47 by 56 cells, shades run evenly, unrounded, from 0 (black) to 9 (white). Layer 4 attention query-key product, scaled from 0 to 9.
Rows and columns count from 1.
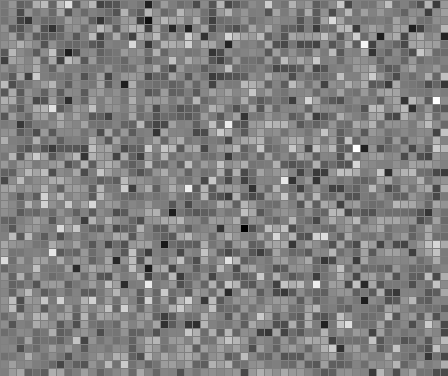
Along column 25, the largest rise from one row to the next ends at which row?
42
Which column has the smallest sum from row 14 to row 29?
31
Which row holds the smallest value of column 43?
44
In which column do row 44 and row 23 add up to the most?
36
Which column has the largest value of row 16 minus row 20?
29
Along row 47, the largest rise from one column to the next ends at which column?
48
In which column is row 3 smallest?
19
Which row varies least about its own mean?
12
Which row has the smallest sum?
27
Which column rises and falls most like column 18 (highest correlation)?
54
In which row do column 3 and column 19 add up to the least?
3
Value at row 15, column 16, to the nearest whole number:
4
